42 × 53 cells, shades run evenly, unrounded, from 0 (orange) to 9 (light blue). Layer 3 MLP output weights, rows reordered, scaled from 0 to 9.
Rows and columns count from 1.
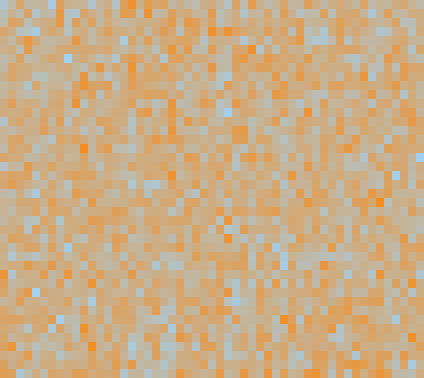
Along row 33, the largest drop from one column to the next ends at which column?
6
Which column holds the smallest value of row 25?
29
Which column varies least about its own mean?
18
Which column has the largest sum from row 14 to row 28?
36
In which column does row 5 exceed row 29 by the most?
31
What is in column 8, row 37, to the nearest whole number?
3
